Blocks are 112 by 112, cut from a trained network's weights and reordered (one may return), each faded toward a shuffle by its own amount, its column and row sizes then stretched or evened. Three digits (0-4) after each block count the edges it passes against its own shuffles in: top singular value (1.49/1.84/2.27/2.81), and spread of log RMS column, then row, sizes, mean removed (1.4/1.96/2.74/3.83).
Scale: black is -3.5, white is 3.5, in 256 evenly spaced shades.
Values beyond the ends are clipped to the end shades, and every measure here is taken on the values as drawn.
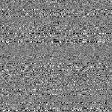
3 1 4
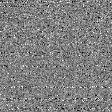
0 0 3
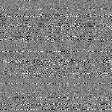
1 2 4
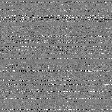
1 1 4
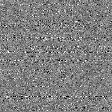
1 0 3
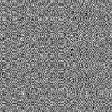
4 2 2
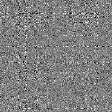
2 3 3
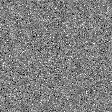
0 0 0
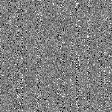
0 3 0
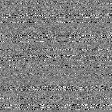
0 0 4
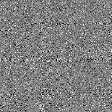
1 2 2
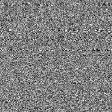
2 0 3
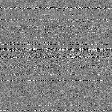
3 1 4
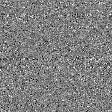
1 0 2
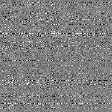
1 2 4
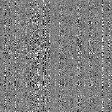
2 4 2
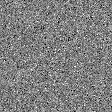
0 0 0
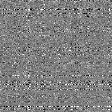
0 2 4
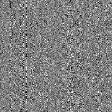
3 3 0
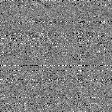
1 1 3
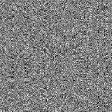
2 3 1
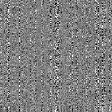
3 4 0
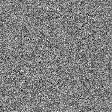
0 1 0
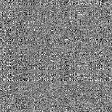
2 2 3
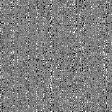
1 4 2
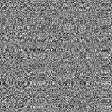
4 1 3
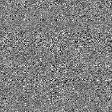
1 2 3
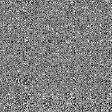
0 3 3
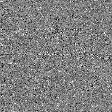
0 1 2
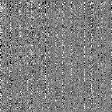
1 4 2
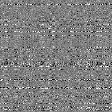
3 1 4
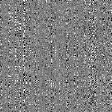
1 4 2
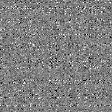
1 2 3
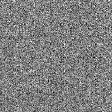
1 1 1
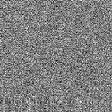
3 1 0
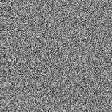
3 0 0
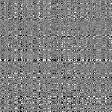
4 3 4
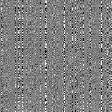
4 4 0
